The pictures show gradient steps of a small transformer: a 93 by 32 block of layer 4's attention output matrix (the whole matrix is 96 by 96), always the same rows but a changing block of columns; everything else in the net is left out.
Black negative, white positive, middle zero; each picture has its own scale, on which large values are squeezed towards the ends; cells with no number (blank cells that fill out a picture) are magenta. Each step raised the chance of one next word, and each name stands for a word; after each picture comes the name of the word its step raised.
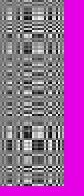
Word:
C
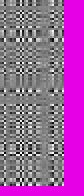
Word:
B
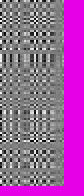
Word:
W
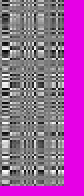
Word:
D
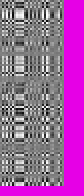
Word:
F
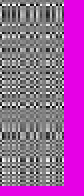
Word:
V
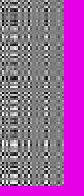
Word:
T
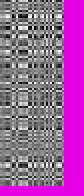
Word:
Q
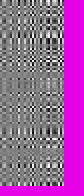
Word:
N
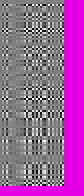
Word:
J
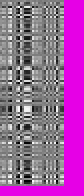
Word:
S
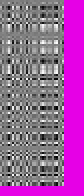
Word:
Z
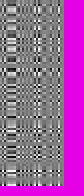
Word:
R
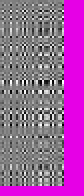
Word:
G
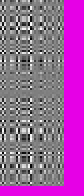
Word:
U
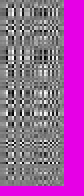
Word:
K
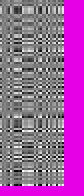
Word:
R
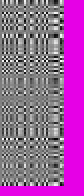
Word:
N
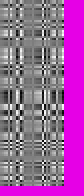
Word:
K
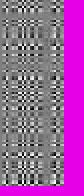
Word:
T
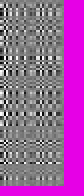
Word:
K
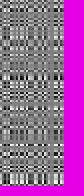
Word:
T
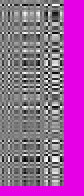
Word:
V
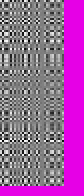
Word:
W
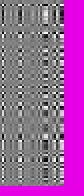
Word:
V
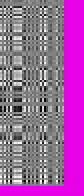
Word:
S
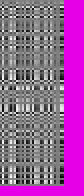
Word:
S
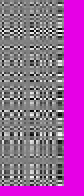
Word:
J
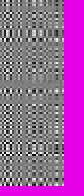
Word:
B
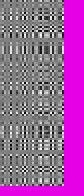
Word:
C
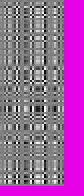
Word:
S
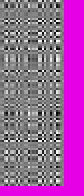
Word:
W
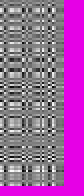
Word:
R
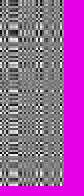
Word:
B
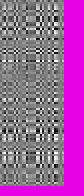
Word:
U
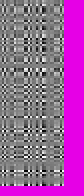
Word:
R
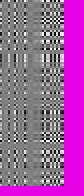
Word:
W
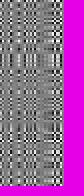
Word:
W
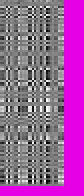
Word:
S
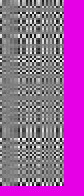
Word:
N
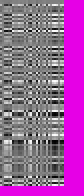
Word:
J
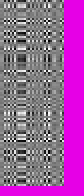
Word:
W
